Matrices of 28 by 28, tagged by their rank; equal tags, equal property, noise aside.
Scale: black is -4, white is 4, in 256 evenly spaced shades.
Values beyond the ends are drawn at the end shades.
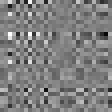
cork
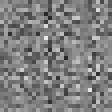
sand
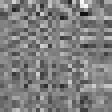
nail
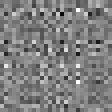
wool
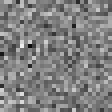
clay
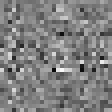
wool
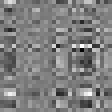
cork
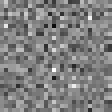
wool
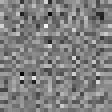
sand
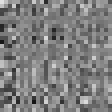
wool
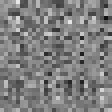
wool
